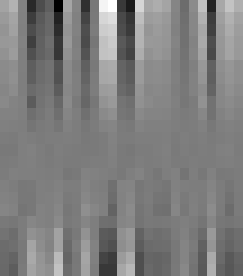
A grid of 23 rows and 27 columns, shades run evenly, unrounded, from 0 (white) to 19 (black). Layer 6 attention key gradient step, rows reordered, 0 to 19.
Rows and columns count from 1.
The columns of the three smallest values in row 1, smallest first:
13, 12, 16
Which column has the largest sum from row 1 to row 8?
7
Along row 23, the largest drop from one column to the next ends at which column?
14
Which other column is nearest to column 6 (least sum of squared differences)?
21
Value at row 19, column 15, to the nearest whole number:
9
